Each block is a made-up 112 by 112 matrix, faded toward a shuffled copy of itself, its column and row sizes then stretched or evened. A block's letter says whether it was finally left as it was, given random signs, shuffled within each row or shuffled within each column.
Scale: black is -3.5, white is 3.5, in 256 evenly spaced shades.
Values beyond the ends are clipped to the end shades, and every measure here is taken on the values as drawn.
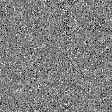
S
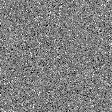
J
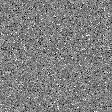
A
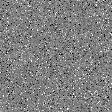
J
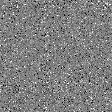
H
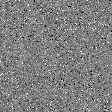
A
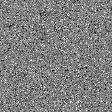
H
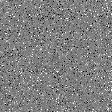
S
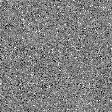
H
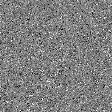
H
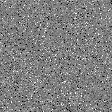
A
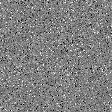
A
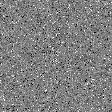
J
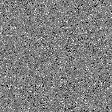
H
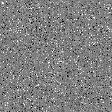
S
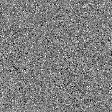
H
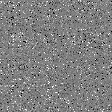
S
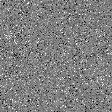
S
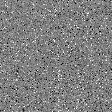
H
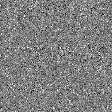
S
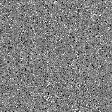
J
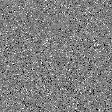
H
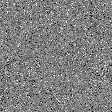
J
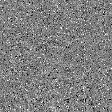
S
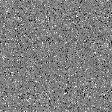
S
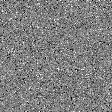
A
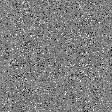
H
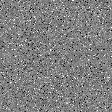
A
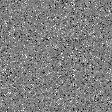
J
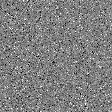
J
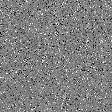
A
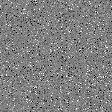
S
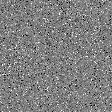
J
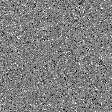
J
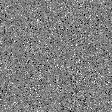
J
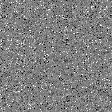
S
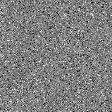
H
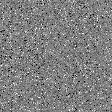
J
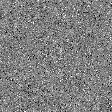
J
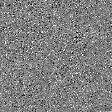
H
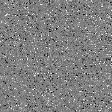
S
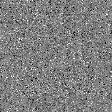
H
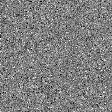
H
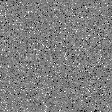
S
